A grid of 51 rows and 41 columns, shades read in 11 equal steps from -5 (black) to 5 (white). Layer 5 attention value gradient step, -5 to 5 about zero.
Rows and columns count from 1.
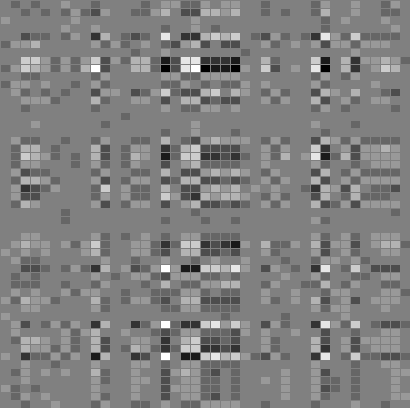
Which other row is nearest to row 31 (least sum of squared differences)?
44
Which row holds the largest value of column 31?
20
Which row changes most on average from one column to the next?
9
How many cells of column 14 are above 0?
19
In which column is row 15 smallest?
13
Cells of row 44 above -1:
27
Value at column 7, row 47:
1
